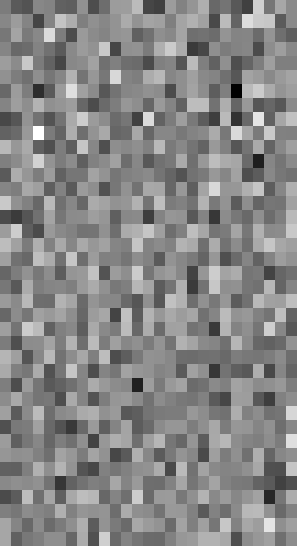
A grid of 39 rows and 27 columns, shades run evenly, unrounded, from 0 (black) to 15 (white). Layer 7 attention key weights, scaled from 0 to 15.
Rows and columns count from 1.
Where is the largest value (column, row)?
4, 10
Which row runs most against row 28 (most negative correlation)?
8
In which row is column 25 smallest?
36
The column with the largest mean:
27
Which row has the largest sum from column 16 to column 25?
2
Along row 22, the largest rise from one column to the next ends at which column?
16
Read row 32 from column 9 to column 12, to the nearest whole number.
4 9 10 10
